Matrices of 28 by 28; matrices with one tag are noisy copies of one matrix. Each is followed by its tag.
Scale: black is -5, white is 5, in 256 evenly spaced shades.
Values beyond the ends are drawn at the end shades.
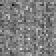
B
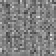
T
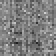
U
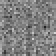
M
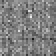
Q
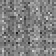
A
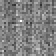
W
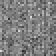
Q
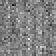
B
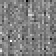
Q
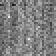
B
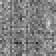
U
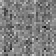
M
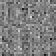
Q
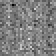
B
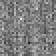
A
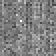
W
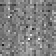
B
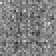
U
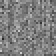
Q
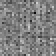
T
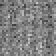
B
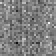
U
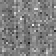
A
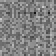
T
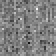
A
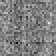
U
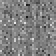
M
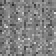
B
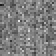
B
